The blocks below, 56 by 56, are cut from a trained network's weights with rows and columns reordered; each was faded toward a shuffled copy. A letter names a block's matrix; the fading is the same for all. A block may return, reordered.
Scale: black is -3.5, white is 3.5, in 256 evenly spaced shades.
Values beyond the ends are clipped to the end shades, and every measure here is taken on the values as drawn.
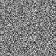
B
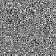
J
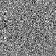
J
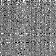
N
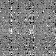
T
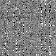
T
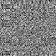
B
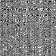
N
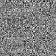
J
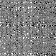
N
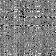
N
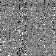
T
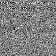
J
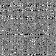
N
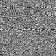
J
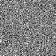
J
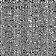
N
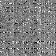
N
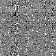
T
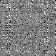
T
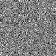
J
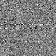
J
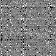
T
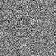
B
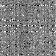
N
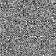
J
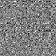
J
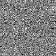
J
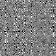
T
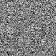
B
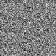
B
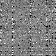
T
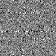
J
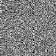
B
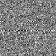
J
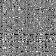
N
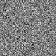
B
